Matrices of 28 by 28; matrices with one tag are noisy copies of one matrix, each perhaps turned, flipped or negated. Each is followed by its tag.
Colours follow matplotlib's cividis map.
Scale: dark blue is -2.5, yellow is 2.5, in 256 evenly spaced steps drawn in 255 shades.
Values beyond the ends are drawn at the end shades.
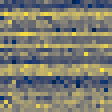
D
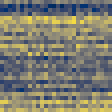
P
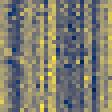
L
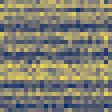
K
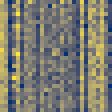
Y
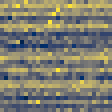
K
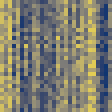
P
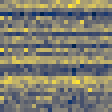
D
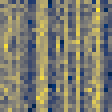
D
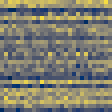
Y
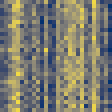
L
